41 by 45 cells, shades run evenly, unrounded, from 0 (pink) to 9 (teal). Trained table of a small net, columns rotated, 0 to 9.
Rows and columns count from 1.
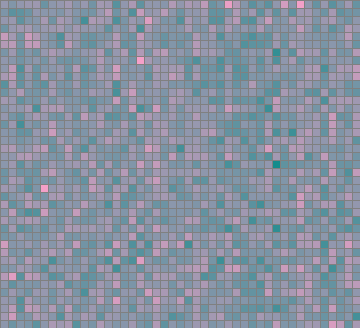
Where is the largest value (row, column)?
21, 35
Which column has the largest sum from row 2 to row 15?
28
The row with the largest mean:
11
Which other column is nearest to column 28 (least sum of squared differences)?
33
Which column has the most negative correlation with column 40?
17
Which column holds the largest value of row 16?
3
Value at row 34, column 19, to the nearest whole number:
4
